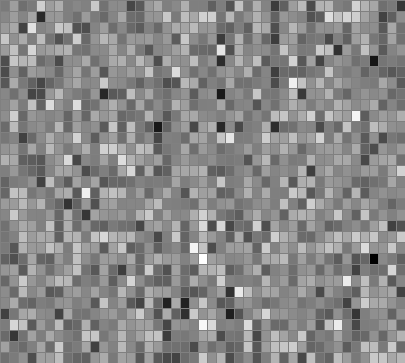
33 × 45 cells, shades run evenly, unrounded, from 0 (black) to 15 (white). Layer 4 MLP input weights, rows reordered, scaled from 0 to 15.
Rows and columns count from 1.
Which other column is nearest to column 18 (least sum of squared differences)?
1
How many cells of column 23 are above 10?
11
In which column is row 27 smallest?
26
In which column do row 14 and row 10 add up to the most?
6
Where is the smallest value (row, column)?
24, 42
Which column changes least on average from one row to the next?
21
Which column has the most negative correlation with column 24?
36
